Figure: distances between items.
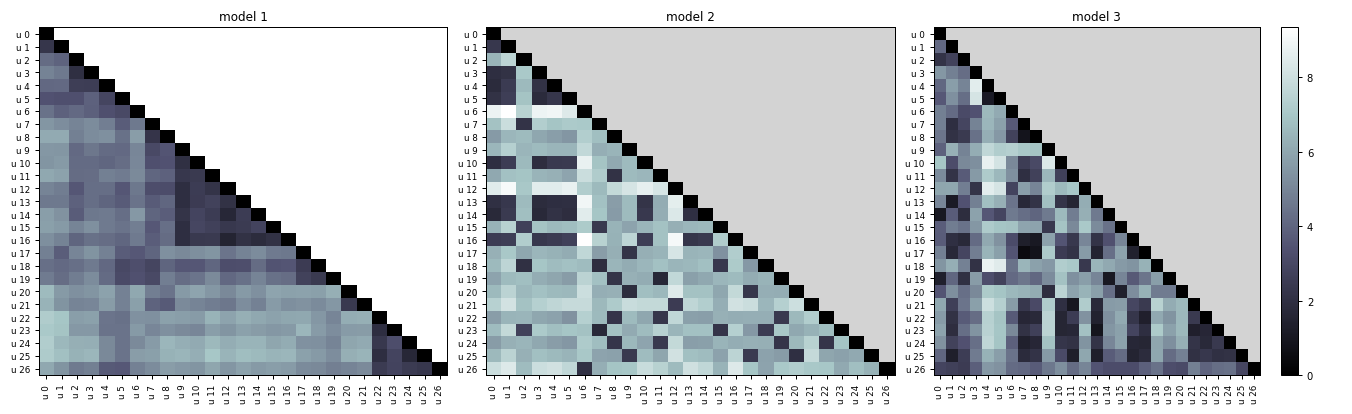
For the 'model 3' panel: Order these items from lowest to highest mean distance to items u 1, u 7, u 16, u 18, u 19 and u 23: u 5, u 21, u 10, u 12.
u 21, u 10, u 12, u 5
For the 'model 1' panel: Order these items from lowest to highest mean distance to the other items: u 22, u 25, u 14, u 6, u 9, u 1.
u 9, u 14, u 6, u 1, u 22, u 25
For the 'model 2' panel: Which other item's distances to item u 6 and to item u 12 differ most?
u 21
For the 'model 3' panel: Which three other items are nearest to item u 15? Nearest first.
u 20, u 9, u 26
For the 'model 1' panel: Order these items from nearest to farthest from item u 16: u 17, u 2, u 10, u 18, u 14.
u 14, u 10, u 18, u 2, u 17
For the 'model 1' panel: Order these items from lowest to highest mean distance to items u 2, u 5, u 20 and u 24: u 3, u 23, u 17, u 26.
u 26, u 3, u 23, u 17
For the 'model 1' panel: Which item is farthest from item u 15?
u 25
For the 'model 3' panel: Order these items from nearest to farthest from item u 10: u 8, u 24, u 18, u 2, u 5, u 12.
u 24, u 8, u 2, u 12, u 18, u 5
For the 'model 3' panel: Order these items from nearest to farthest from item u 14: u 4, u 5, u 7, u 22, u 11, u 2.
u 2, u 5, u 4, u 7, u 11, u 22
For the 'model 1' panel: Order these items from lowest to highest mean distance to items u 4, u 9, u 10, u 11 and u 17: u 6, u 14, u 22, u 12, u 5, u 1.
u 12, u 14, u 5, u 6, u 1, u 22
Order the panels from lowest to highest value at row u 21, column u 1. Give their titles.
model 3, model 1, model 2
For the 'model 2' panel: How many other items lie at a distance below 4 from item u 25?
3
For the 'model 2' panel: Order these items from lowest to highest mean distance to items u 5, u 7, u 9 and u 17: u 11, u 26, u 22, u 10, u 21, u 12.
u 10, u 22, u 11, u 26, u 21, u 12
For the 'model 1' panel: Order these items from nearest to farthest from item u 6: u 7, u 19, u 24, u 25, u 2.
u 19, u 2, u 7, u 24, u 25
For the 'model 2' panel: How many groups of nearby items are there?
6
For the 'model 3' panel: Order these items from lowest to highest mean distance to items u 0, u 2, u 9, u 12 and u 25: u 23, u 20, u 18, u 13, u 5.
u 20, u 13, u 18, u 23, u 5
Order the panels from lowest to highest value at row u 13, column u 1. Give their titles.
model 3, model 2, model 1
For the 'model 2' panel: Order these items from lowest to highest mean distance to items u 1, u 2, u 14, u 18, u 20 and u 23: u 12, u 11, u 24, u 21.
u 24, u 11, u 21, u 12
